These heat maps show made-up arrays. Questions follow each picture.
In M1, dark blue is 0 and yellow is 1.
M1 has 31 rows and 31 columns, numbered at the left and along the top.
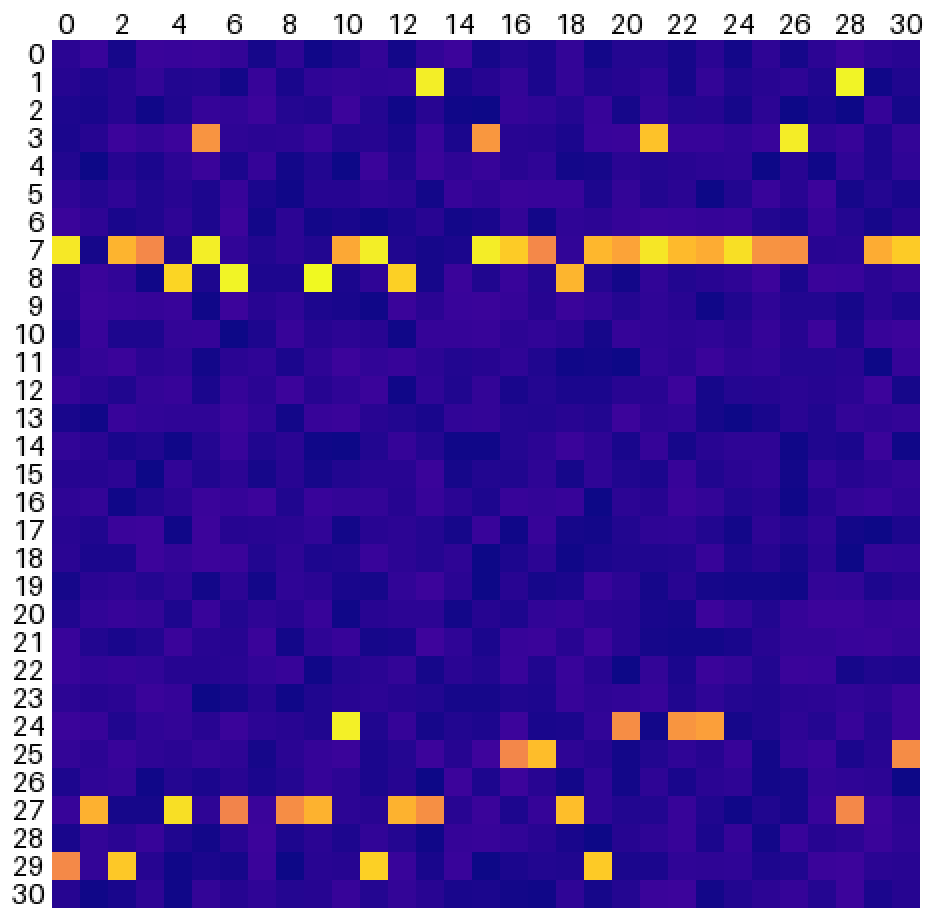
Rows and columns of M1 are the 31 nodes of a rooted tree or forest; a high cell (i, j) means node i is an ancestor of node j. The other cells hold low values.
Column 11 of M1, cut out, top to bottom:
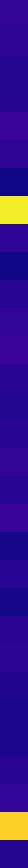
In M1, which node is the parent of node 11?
29
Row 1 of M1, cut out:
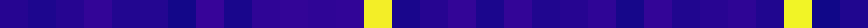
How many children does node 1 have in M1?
2
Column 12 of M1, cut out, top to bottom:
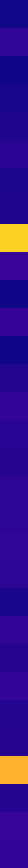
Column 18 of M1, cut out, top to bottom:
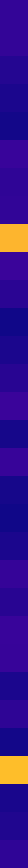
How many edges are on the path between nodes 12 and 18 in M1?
2
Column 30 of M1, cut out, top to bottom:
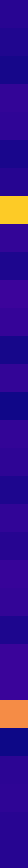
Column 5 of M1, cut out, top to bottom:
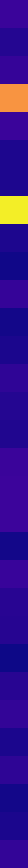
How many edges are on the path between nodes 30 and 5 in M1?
4
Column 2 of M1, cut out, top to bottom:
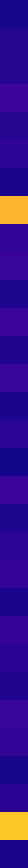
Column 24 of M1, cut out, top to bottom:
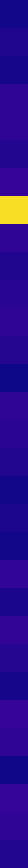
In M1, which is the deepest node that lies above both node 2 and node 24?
7
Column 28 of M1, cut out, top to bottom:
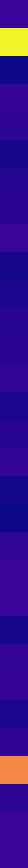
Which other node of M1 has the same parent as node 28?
13
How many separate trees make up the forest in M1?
3
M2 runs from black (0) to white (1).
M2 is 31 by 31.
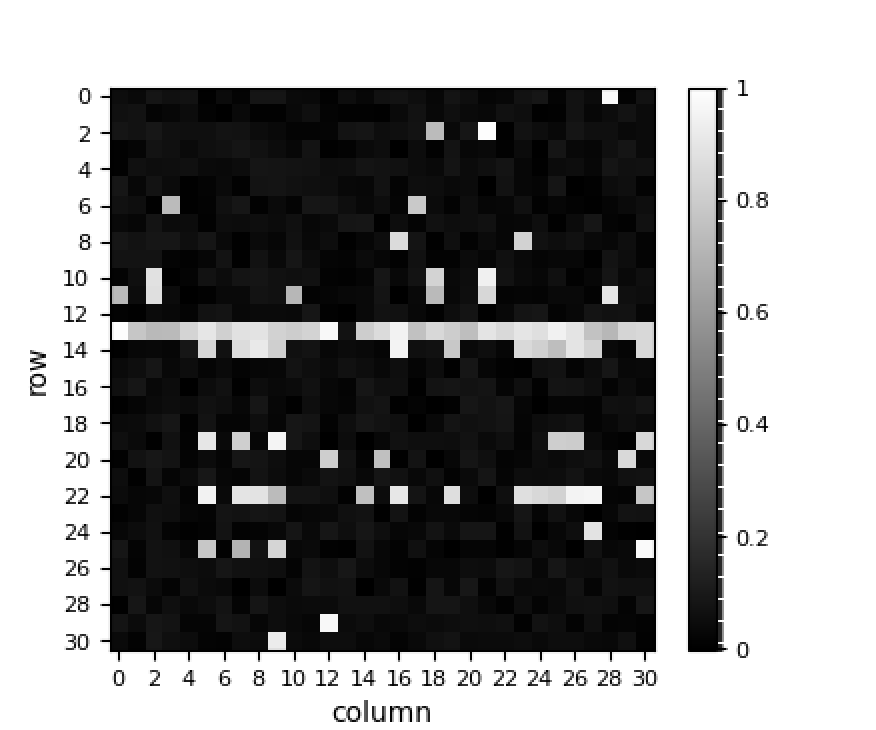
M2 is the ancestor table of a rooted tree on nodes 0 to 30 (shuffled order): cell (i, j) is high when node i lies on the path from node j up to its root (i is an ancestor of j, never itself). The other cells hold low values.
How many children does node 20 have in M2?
2
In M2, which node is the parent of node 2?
10
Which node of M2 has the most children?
13
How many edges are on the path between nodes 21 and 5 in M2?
9
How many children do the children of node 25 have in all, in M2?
1
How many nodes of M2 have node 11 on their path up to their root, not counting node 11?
6
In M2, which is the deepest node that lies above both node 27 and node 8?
14
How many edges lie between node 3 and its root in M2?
2
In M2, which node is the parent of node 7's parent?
19
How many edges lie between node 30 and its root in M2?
5
